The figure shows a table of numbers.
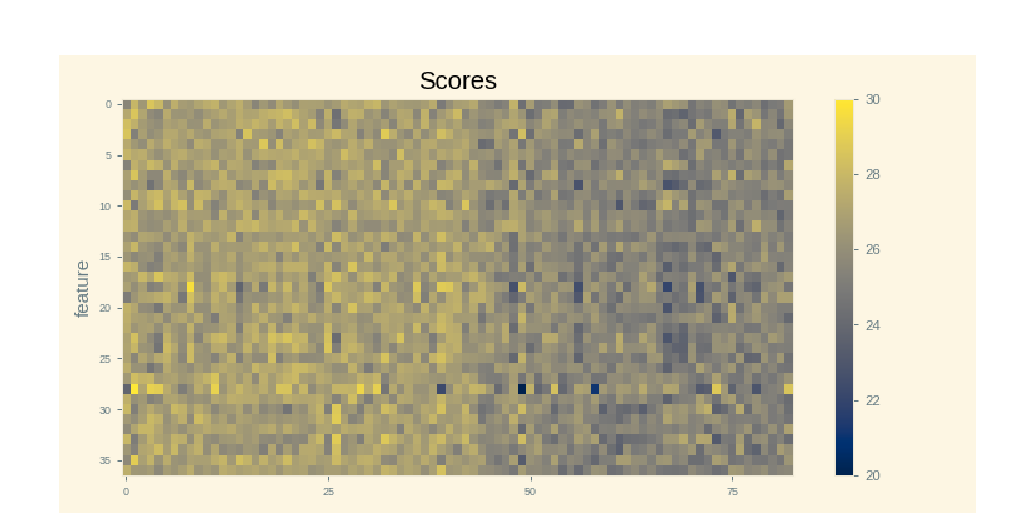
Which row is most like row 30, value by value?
33
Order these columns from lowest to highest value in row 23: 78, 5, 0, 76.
76, 78, 0, 5
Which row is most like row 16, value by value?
20
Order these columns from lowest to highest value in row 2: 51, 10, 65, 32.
65, 51, 32, 10
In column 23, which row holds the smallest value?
17
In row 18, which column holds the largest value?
8
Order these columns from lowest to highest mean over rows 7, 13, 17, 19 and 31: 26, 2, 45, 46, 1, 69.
69, 46, 45, 1, 2, 26
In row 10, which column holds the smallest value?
61
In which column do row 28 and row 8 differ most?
49
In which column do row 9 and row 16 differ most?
67
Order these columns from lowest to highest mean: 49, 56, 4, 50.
56, 50, 49, 4
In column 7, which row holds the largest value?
10
